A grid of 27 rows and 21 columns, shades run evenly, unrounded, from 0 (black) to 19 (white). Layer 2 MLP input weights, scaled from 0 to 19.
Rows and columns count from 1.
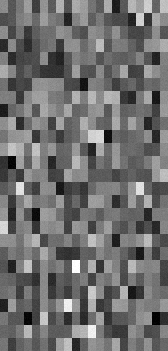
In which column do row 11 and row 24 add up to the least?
14
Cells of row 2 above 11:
4
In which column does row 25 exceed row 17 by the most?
19
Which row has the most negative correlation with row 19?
17
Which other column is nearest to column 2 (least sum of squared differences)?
16
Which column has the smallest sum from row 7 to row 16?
20
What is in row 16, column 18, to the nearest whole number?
8
